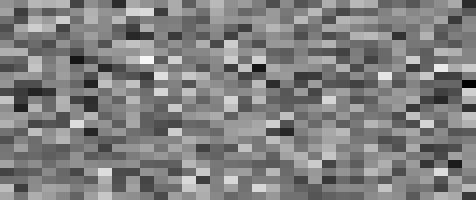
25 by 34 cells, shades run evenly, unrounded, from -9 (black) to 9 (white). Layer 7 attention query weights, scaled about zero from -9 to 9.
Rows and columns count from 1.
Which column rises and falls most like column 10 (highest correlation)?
1
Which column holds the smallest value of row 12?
3
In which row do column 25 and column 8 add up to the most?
22
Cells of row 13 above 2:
8
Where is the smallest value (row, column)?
11, 34
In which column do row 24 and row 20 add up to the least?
32
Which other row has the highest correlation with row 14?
17
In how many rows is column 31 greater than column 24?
11
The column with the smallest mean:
2
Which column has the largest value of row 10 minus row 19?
31
